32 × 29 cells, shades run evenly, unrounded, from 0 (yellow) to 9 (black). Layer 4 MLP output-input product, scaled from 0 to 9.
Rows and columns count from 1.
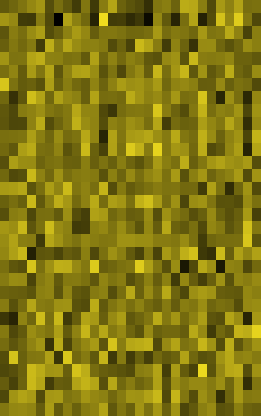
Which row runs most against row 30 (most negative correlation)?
18
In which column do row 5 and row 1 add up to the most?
17
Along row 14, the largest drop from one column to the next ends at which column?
4
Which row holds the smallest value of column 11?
21
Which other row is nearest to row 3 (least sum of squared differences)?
10
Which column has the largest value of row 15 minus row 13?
26
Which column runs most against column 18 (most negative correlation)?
28
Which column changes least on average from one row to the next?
14
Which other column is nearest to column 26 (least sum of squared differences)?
5
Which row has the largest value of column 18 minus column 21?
20
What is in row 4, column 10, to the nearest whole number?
4
